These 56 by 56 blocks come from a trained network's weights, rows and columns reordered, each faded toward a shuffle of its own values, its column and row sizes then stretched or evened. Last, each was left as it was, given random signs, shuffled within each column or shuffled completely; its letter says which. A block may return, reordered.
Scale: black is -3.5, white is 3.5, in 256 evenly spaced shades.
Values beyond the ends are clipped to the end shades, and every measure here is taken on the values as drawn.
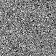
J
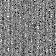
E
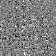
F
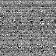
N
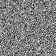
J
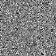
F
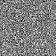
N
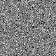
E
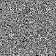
N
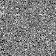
F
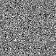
F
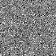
F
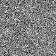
E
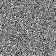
J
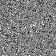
J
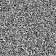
J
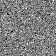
J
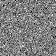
J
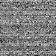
N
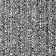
E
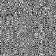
N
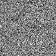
F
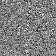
E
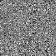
F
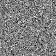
J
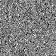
J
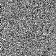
E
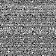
N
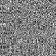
N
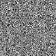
F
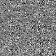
F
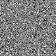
F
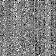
N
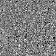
F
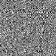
N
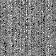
E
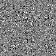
F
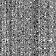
N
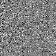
F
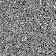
E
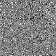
F
